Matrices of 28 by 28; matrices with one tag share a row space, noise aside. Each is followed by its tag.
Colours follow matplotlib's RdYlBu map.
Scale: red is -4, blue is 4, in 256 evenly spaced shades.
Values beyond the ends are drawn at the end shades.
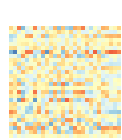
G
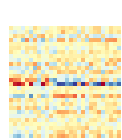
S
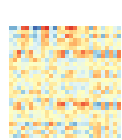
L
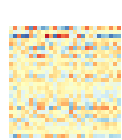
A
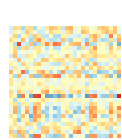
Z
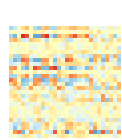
L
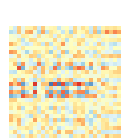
G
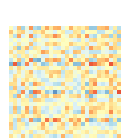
Z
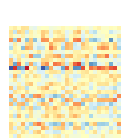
Z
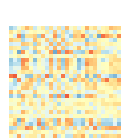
G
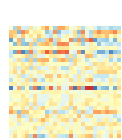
A
